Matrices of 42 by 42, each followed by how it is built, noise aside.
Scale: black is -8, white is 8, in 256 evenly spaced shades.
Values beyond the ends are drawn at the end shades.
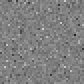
sparse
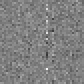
uneven columns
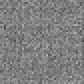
blocks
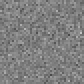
noise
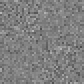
block diagonal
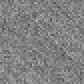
Toeplitz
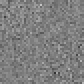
block diagonal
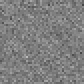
Toeplitz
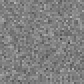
noise
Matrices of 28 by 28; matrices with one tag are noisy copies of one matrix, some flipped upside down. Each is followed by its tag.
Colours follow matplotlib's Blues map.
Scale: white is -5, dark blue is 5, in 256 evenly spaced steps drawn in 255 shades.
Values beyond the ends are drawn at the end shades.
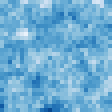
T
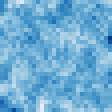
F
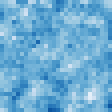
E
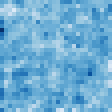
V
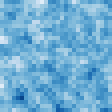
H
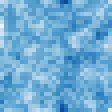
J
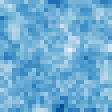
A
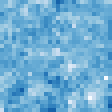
E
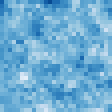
T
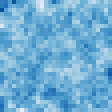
F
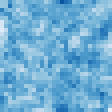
J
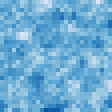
T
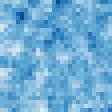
H
